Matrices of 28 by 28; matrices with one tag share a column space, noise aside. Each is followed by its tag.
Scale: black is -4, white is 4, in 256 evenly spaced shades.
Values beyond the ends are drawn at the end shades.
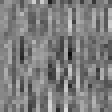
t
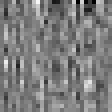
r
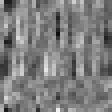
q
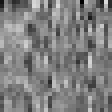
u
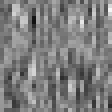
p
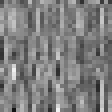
t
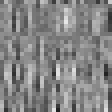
t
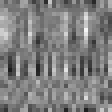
q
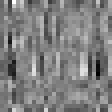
q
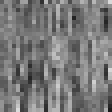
t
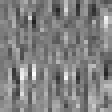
p
